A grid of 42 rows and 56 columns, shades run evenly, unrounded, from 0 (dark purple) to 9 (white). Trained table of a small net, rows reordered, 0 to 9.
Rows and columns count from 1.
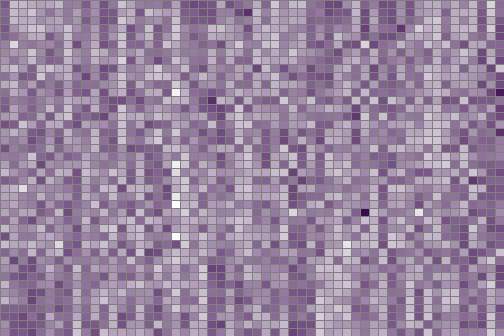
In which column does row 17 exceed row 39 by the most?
18
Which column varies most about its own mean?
55
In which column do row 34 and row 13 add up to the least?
24
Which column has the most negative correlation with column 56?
29
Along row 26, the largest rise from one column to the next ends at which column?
20
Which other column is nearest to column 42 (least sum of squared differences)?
32
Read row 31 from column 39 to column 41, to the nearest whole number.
8 6 6
